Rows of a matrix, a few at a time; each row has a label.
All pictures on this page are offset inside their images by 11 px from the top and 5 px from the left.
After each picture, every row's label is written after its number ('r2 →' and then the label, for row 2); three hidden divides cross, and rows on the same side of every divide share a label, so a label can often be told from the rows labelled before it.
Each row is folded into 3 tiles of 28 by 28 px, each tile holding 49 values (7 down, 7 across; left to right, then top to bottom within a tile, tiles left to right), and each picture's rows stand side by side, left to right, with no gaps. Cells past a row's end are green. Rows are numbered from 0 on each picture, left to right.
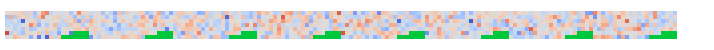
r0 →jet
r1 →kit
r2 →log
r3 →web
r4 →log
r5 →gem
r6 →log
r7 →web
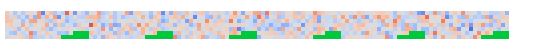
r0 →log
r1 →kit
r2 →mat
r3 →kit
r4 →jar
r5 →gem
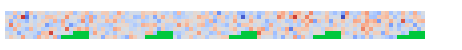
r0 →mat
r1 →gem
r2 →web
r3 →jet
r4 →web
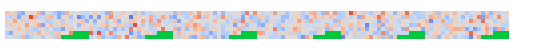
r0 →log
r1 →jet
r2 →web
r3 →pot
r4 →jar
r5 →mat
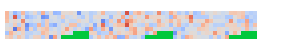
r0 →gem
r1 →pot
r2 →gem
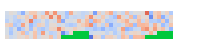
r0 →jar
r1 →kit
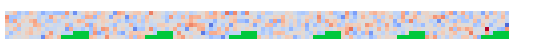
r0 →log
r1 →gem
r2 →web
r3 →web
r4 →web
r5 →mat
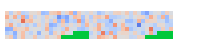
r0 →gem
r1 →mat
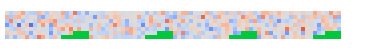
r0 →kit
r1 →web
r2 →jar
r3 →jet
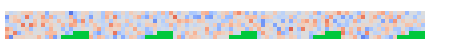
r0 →jet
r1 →web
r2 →gem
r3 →pot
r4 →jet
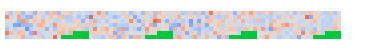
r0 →kit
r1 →kit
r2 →pot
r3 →web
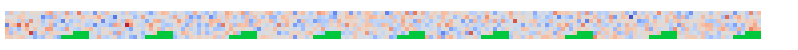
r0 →web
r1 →pot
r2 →kit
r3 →log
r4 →web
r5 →web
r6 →kit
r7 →gem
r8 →web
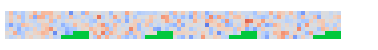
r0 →jet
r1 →mat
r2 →jar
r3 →jar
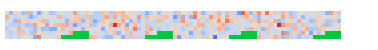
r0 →kit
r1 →web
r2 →jet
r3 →web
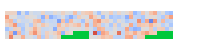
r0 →gem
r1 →gem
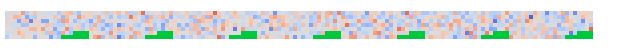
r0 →mat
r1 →mat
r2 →jar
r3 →web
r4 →gem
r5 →mat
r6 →mat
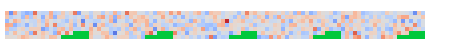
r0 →kit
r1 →pot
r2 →jet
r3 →jar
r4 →gem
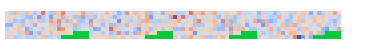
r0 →pot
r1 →kit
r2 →gem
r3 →pot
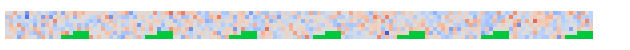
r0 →mat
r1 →mat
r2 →jar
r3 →mat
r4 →jar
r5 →jet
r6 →log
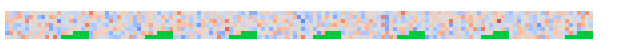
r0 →gem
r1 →gem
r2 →jar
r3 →log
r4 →gem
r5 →jar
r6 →pot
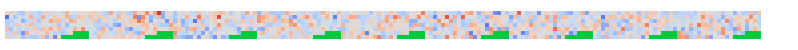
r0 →jet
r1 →kit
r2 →jet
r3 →gem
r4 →pot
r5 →jar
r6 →jet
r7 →jar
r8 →web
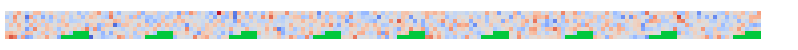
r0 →mat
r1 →jar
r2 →kit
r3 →pot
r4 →mat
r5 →gem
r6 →web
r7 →mat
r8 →gem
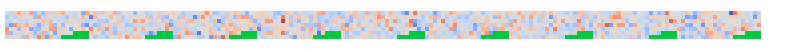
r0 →jet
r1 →jet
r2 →gem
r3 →log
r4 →jet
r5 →mat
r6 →jet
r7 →web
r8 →jar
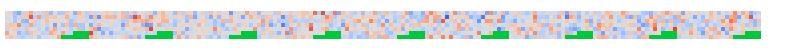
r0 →web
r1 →jet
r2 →mat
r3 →kit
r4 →log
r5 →gem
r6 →web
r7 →mat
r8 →kit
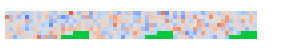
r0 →gem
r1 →web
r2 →jet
